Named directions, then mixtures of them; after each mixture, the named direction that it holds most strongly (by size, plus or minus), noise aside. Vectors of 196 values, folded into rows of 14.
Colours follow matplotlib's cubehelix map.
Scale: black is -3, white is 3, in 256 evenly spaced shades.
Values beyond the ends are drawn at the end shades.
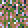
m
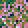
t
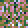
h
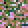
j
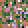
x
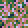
t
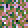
t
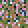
m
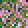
t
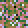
h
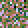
m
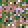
x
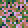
t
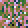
h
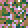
x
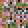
x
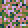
j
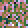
h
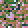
j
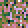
x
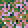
t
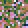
j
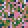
t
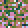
j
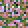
h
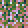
m
